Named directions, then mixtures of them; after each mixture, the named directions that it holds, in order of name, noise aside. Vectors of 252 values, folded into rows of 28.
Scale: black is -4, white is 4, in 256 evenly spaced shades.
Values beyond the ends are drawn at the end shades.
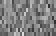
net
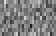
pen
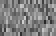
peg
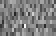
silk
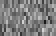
peg.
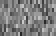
peg.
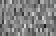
net, pen, silk.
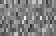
net, peg, pen.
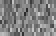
net.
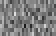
pen, silk.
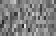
pen, silk.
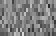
net.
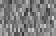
net, silk.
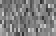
net, silk.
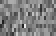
pen, silk.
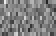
net, pen.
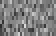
net, peg, silk.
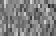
net, peg, pen.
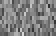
net.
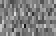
silk.
